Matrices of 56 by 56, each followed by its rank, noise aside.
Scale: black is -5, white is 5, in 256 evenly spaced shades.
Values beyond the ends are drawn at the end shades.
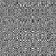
four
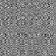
four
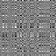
two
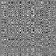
five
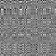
three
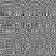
four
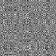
four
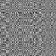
three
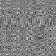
five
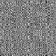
six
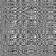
three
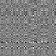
three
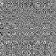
six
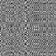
four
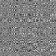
four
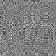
six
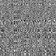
five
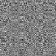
six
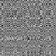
five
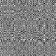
four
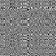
three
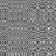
three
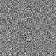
six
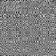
six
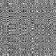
four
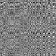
two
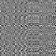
three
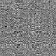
five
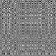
three
